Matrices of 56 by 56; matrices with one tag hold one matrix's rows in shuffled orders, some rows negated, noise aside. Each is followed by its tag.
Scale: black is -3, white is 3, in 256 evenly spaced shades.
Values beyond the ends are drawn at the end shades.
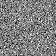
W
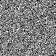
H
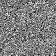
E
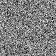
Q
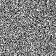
W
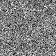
E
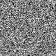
E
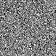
W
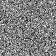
Q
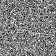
E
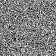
E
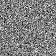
Q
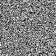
H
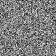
Q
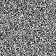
W
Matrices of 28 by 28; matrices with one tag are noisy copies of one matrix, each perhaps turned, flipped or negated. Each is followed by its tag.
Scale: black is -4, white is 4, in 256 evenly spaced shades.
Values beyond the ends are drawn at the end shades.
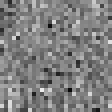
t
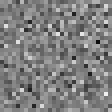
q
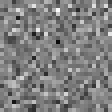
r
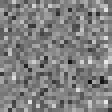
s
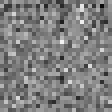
s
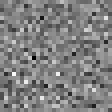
q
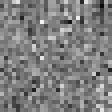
t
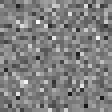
q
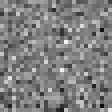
s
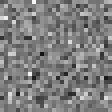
r
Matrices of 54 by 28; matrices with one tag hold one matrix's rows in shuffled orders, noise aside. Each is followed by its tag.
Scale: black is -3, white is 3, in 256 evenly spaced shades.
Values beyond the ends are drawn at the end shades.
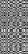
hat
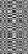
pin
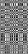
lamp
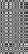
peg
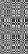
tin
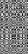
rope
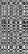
hat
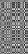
tin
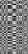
pin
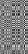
tin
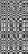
hat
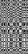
hat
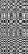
hat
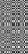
tin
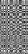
hat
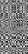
rope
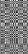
lamp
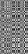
tin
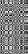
peg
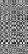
rope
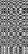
hat
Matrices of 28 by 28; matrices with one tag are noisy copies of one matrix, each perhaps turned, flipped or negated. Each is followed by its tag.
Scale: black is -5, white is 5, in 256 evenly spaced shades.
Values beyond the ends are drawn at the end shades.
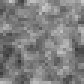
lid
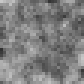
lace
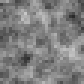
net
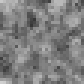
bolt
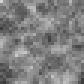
bolt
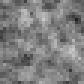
net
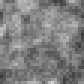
lace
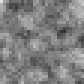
bolt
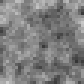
lace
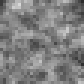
bolt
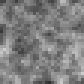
lid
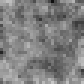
lace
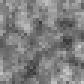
net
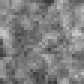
lid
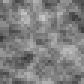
net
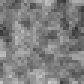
lid
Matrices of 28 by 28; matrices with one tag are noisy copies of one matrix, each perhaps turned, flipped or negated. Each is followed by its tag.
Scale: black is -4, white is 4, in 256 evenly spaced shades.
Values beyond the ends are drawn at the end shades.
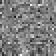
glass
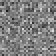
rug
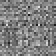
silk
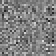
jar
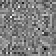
jar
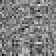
glass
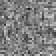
glass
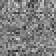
glass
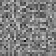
silk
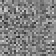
jar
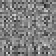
jar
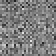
rug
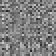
jar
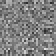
rug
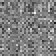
rug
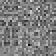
silk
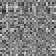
rug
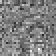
glass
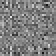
jar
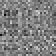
silk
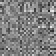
rug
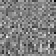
rug
